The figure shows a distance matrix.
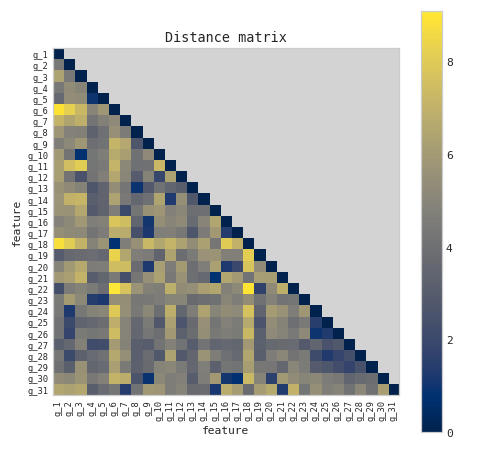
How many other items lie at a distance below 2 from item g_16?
4
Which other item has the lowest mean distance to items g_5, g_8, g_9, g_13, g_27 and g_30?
g_17
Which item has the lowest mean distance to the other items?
g_27
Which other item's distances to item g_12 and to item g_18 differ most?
g_6
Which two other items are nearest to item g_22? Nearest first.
g_19, g_1
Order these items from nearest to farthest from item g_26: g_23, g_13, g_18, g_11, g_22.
g_13, g_22, g_23, g_11, g_18
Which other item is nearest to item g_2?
g_24
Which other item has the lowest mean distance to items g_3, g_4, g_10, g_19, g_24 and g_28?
g_25
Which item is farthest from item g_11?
g_3
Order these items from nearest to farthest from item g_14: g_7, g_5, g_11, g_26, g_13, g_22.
g_11, g_13, g_5, g_7, g_26, g_22
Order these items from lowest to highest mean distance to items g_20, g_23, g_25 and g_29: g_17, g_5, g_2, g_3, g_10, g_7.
g_5, g_17, g_2, g_10, g_3, g_7
